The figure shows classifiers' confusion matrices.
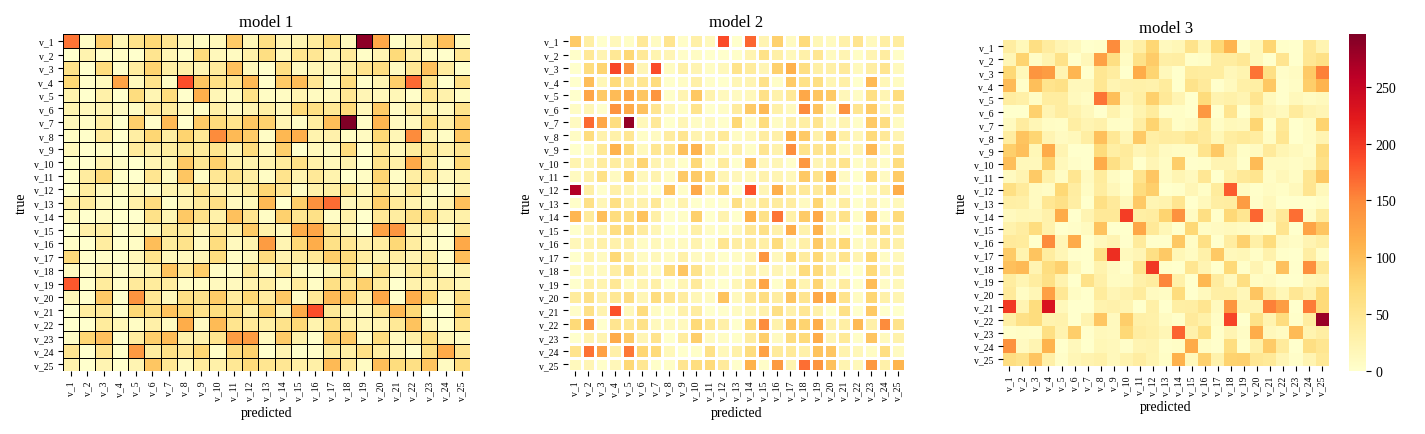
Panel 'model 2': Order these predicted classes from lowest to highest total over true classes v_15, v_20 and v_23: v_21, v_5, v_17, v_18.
v_21, v_18, v_5, v_17
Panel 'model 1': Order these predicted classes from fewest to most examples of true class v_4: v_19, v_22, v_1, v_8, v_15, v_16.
v_19, v_16, v_1, v_15, v_22, v_8
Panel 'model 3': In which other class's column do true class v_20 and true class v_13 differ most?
v_19
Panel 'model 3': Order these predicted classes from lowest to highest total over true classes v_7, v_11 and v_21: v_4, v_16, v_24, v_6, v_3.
v_6, v_16, v_3, v_24, v_4
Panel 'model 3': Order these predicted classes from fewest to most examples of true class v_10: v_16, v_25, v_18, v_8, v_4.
v_16, v_18, v_25, v_4, v_8
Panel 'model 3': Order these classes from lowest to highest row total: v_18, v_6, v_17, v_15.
v_6, v_15, v_17, v_18
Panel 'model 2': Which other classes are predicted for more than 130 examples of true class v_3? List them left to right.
v_4, v_5, v_7
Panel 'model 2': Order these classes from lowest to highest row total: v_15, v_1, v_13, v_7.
v_13, v_15, v_1, v_7
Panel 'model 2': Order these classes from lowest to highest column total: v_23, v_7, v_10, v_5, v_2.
v_7, v_10, v_2, v_23, v_5
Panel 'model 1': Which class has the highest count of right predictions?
v_1
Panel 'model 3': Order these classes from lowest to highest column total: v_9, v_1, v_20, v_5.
v_5, v_9, v_20, v_1
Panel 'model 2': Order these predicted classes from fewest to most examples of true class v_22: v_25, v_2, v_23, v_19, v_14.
v_23, v_25, v_14, v_19, v_2
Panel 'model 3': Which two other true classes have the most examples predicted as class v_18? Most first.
v_22, v_12
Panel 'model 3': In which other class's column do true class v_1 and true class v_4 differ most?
v_9
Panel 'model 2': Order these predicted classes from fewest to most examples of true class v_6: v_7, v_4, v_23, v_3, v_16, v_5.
v_3, v_16, v_7, v_23, v_5, v_4
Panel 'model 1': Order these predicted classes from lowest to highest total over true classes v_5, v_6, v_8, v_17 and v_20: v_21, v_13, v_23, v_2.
v_2, v_21, v_13, v_23
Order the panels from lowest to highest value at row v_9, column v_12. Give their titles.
model 2, model 3, model 1
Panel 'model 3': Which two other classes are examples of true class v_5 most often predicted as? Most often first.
v_8, v_9
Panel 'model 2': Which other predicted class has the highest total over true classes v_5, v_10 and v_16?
v_18
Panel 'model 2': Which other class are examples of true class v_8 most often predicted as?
v_17
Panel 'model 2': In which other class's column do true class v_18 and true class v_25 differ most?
v_16
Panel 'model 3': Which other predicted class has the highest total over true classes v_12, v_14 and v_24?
v_18
